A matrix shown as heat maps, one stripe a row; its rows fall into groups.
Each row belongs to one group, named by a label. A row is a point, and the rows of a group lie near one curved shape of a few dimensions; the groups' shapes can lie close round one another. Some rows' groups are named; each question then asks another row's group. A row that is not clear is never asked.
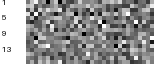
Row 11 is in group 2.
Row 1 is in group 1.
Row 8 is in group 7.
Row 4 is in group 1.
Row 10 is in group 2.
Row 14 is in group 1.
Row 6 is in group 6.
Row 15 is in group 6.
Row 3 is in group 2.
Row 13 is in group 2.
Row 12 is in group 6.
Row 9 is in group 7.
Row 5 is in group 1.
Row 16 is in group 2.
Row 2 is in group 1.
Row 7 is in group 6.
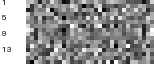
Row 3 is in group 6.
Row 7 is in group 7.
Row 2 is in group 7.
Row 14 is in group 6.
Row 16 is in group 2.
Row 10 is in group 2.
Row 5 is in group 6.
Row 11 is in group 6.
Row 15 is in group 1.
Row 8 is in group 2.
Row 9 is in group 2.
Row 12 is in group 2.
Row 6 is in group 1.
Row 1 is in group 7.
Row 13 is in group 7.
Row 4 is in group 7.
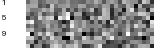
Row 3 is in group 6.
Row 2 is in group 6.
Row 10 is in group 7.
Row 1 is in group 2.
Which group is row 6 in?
2
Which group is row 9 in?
7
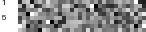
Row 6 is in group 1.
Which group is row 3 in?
6
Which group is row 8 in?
6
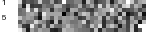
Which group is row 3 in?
1
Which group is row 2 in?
2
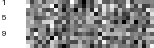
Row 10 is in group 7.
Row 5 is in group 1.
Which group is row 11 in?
6
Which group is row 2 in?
7
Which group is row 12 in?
2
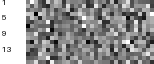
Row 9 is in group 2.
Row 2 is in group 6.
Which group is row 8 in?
6
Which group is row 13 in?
2
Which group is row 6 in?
6
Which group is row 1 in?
2
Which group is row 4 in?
2
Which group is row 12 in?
6
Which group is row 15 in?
6
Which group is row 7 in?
7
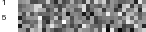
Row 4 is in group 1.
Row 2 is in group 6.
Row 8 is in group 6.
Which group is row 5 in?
6
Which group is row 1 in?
6
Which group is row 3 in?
6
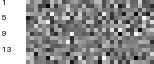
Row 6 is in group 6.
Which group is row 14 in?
2
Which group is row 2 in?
6
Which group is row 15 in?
6
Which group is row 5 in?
7
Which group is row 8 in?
6
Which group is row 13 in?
7
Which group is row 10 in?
1
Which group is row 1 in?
7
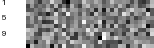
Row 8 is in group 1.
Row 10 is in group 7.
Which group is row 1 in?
7
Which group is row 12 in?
7
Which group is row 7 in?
6
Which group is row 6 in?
7
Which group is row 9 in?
6
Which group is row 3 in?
6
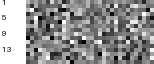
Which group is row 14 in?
7
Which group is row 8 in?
2
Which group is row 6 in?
2
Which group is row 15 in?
6
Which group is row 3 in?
2
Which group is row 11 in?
7
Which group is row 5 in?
2
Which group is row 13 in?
2
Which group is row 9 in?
7
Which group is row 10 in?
7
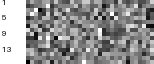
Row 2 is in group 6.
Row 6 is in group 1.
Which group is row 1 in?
7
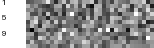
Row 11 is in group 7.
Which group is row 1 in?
6
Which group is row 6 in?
2
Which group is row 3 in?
6
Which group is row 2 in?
6
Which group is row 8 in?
2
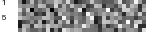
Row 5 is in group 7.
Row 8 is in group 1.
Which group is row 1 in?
7
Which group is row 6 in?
6
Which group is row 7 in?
2
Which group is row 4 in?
6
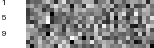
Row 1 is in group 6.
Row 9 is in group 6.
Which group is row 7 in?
6
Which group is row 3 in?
7
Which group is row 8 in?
6
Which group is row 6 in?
6
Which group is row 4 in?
6
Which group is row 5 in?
6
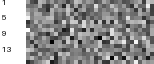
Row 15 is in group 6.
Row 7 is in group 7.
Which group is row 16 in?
6
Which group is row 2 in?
6
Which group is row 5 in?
7
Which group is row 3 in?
6
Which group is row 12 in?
1
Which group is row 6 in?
6
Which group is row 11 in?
6
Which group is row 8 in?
7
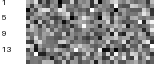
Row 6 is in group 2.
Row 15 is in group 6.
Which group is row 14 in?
2
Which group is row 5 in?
7
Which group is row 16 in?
6
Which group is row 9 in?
6
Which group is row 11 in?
2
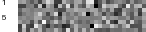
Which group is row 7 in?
7
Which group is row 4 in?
6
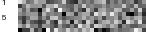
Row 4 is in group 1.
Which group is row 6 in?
6
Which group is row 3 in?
6
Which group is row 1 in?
7
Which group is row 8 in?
7
